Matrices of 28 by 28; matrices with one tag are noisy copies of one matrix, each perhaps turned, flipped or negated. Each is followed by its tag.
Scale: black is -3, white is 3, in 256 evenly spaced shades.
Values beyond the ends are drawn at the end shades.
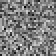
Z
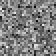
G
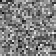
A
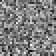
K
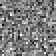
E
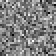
A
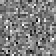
E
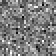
K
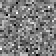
E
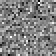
A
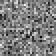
K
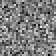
A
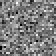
E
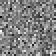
G
